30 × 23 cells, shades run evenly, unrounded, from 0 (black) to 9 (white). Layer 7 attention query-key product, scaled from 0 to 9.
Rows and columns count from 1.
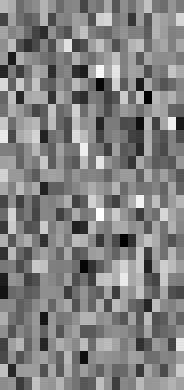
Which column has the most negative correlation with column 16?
19
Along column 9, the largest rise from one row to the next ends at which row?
4
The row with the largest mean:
30
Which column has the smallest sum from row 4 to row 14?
18
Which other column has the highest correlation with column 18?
6
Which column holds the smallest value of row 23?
1
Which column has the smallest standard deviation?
8
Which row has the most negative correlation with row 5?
20
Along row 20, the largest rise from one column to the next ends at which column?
2
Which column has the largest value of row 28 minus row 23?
9
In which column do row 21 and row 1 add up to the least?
11
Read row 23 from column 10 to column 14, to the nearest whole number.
4 5 4 3 6
